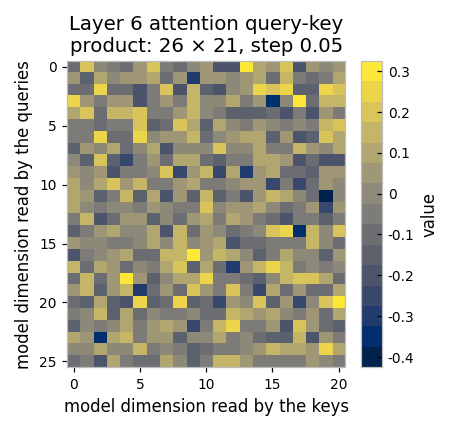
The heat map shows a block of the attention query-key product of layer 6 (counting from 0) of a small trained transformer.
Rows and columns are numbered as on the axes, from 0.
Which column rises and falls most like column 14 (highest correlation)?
2
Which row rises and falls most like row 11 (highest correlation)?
12
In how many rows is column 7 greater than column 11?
13
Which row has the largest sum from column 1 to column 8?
4
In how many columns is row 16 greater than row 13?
13
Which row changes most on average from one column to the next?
20
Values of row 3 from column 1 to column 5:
0.05 -0.05 0.05 0.05 -0.2
